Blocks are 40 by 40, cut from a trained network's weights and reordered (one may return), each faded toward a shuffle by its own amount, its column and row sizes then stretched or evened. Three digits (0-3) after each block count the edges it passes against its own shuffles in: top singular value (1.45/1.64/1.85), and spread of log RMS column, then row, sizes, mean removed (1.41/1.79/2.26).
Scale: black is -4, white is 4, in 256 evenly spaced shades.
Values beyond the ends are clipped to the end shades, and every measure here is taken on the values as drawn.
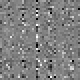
1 3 1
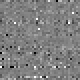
0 0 2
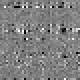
2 1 3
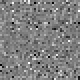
0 1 2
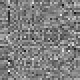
3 1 0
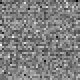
0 1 0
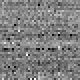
2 1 1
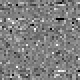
1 0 2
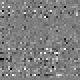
0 1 3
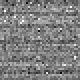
2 0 1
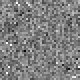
0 0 0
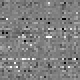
0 1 3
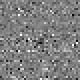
1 0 3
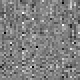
1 2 0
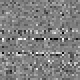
3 0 3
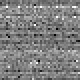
3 1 2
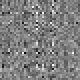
3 2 2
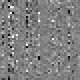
0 3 0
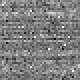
2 1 0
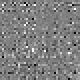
2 2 3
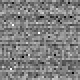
2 0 0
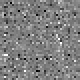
0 1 1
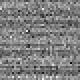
3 1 0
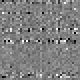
2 1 3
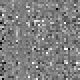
0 3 1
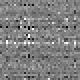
3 2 2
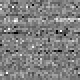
1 0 2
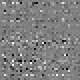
0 2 3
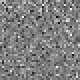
1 0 0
